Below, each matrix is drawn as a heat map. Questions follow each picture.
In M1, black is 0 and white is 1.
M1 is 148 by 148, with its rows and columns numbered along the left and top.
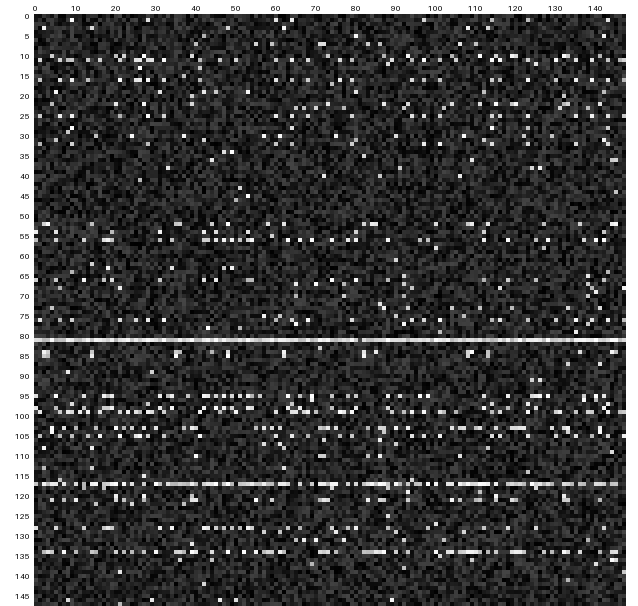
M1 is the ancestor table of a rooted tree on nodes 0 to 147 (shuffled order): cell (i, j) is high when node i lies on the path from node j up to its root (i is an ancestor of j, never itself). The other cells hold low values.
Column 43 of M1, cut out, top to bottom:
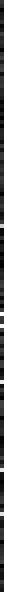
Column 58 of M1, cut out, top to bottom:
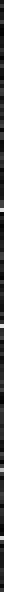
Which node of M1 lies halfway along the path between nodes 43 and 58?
95
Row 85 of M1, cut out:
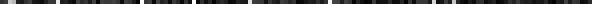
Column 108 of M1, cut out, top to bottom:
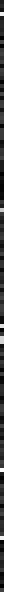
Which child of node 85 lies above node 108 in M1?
3
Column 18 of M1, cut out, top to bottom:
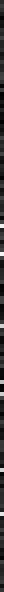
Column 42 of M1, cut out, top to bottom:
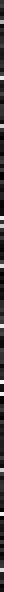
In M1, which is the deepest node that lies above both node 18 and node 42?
98
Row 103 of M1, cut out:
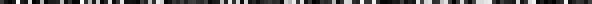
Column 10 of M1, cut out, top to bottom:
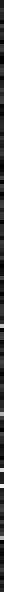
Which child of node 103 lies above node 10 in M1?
121
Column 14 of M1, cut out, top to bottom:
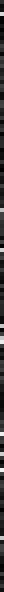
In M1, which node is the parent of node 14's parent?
113
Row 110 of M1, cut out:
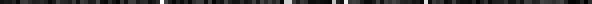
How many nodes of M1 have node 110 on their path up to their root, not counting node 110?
6
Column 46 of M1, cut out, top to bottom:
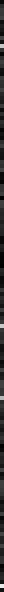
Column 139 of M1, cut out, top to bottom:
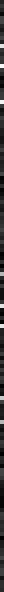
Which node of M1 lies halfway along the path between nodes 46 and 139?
16
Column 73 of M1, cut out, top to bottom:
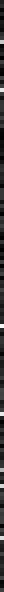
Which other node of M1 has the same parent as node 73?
120
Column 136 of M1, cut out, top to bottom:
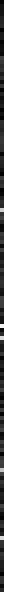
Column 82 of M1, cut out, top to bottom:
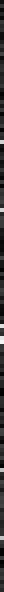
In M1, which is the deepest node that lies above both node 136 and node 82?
84
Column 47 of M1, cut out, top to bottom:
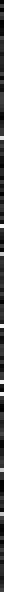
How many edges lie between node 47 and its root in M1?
8
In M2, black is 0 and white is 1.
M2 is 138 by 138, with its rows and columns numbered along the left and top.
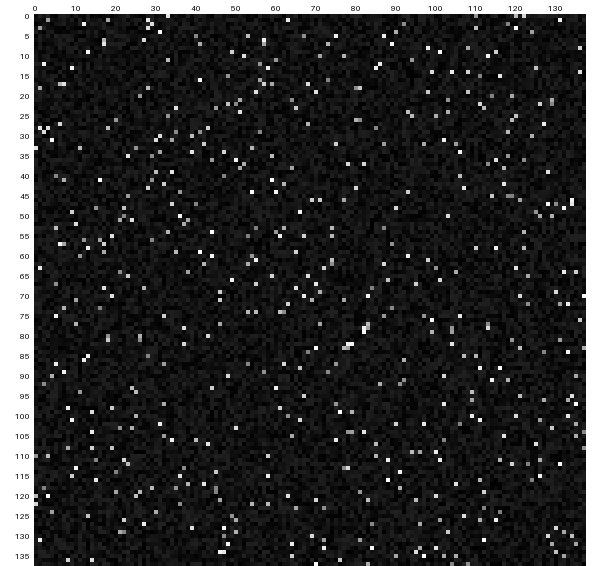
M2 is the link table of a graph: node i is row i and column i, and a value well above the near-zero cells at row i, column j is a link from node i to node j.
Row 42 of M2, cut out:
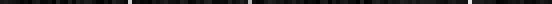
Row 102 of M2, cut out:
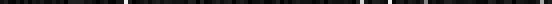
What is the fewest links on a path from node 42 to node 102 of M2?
3
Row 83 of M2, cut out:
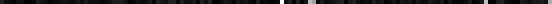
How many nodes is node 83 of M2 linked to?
5
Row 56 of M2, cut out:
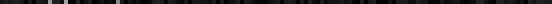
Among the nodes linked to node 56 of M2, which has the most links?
node 29
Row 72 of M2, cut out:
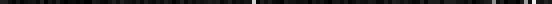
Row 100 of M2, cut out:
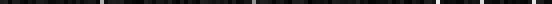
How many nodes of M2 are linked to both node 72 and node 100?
2
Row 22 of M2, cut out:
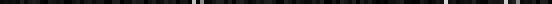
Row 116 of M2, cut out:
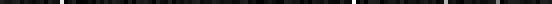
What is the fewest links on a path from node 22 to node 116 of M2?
2
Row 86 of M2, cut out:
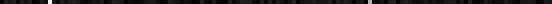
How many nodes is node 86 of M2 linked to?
2
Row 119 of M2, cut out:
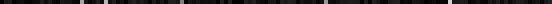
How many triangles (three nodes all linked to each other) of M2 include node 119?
2
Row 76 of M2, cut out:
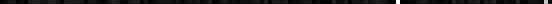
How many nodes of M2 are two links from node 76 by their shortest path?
3
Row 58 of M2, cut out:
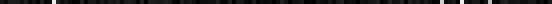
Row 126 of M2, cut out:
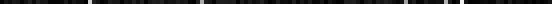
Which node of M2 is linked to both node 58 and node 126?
node 115
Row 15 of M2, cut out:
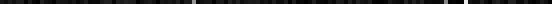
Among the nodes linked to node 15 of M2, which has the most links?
node 111
